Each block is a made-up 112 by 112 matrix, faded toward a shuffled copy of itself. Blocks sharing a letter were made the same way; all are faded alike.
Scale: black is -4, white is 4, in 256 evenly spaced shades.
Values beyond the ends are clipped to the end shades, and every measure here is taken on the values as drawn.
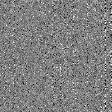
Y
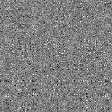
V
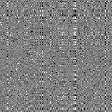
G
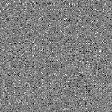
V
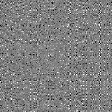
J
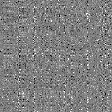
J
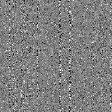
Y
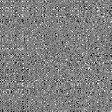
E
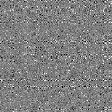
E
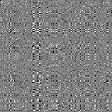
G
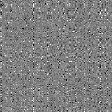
J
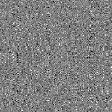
V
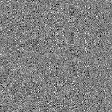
V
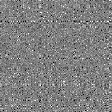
E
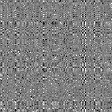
G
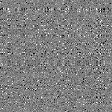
E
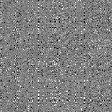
J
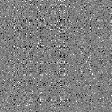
J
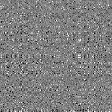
E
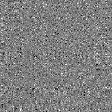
V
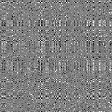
G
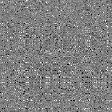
E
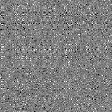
E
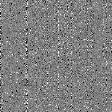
Y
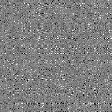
E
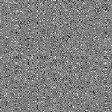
J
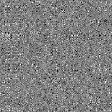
V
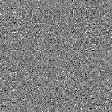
V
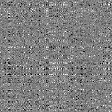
E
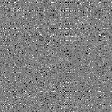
E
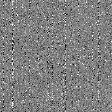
Y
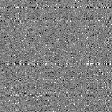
E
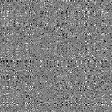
E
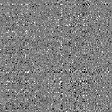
E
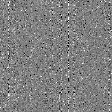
Y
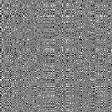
G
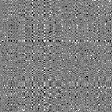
G
